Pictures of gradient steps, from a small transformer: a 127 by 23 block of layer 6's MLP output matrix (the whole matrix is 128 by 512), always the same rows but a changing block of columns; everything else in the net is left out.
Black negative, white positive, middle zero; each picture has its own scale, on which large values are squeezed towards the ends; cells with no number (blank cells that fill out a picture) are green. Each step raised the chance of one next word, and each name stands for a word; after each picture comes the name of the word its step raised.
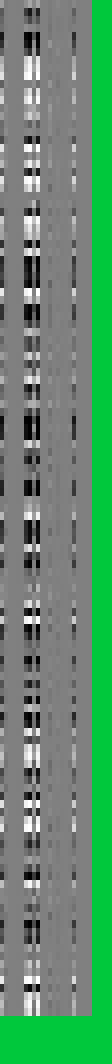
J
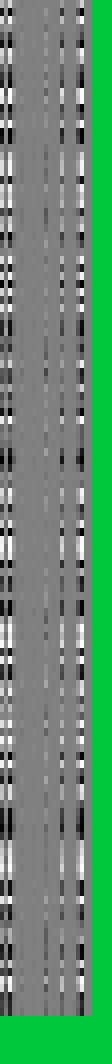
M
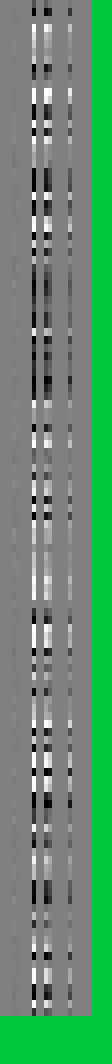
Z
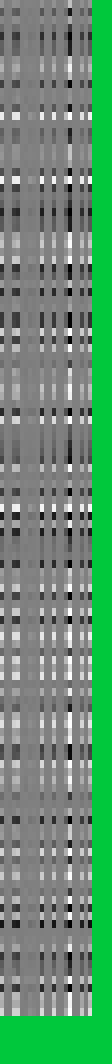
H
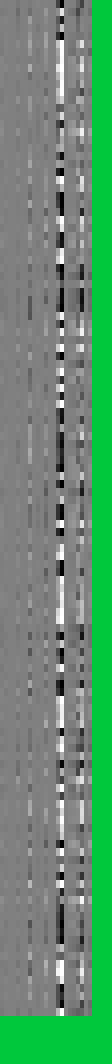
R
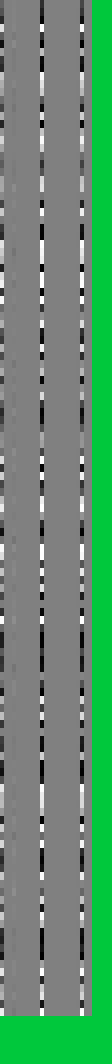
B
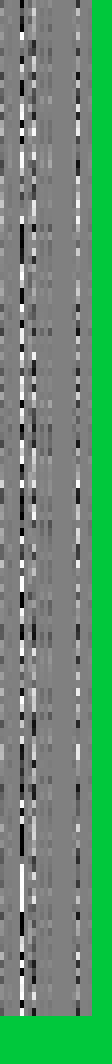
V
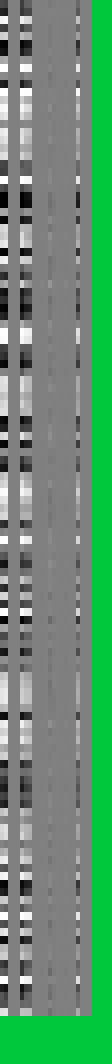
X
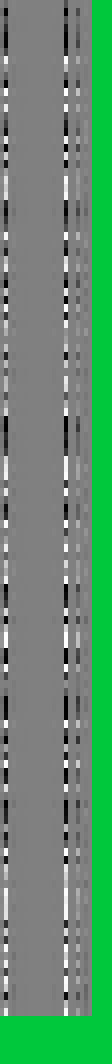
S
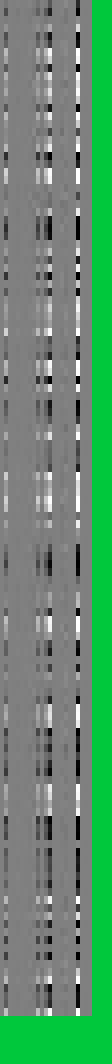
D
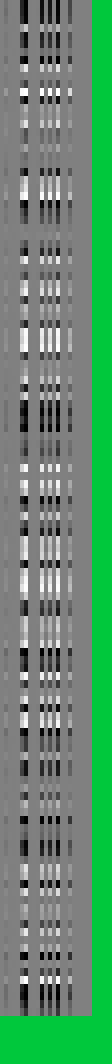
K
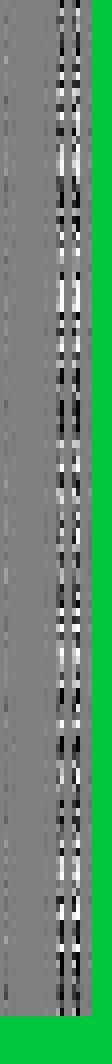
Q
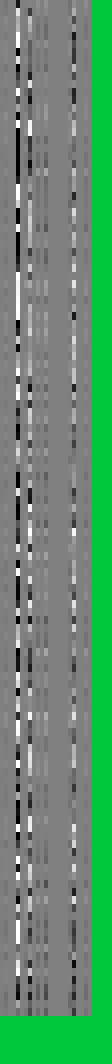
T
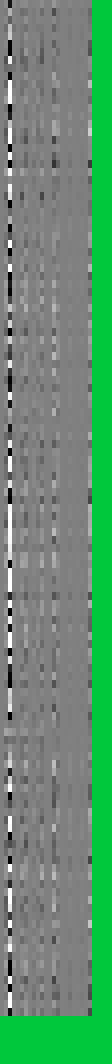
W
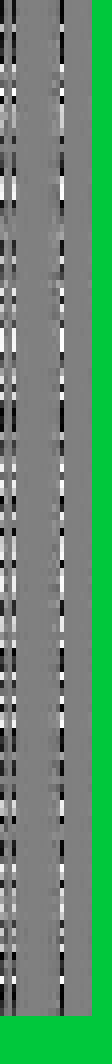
K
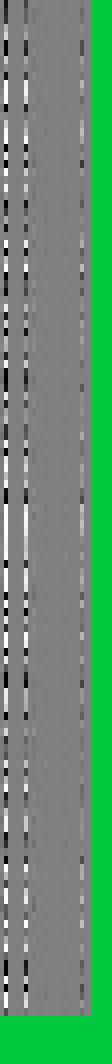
W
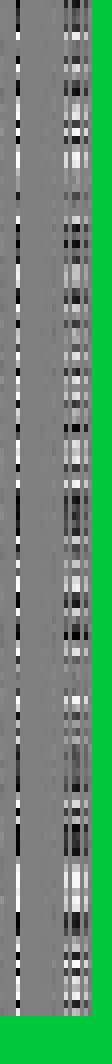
V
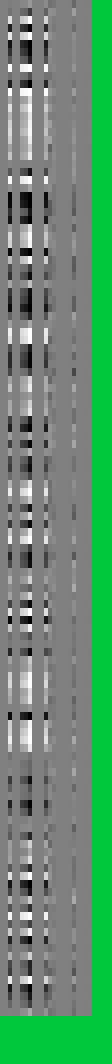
X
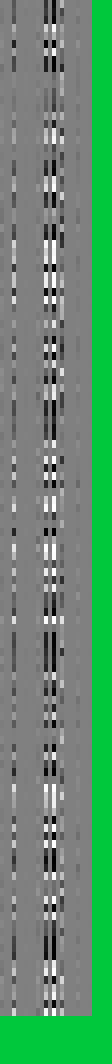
B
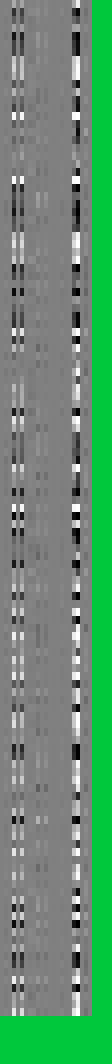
H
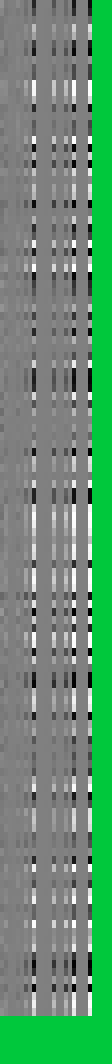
W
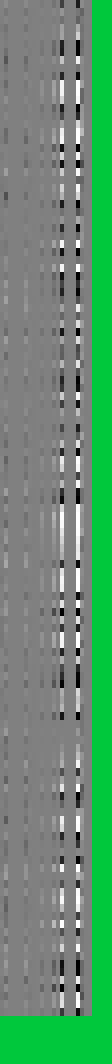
W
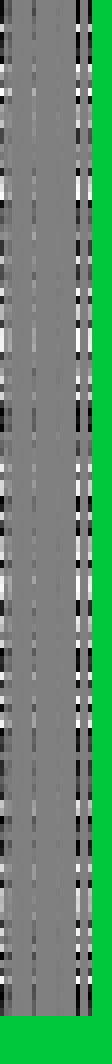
K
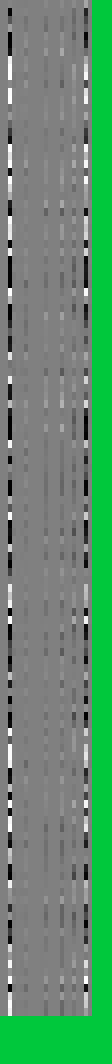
J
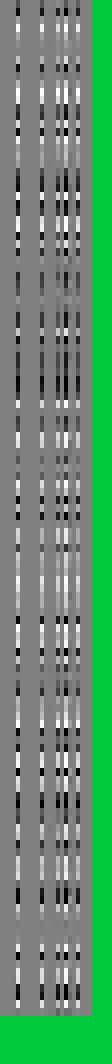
Z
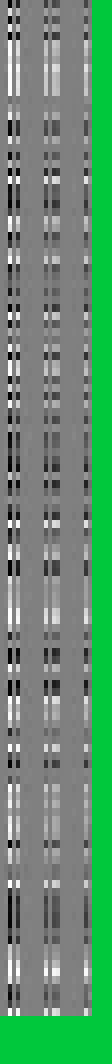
R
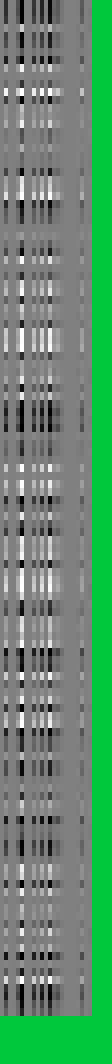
K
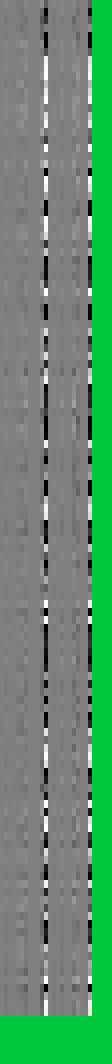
J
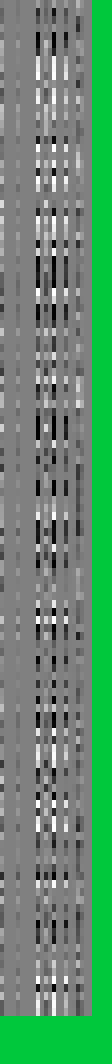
J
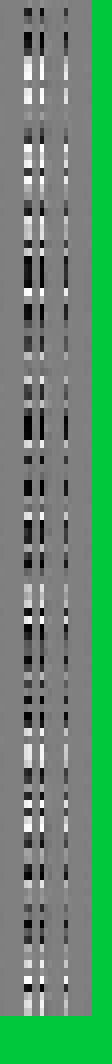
J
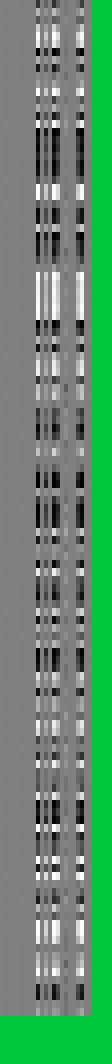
T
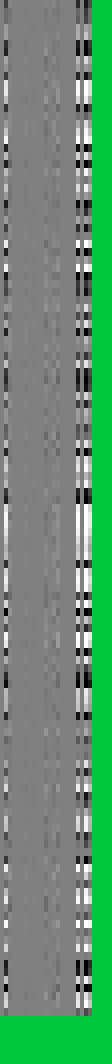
W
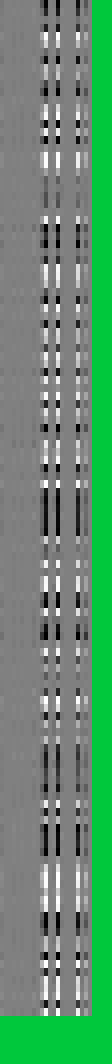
V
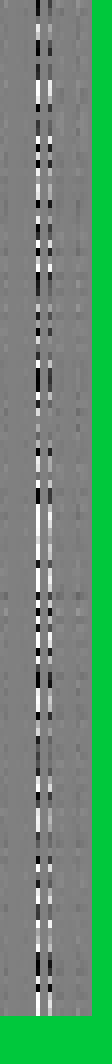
W
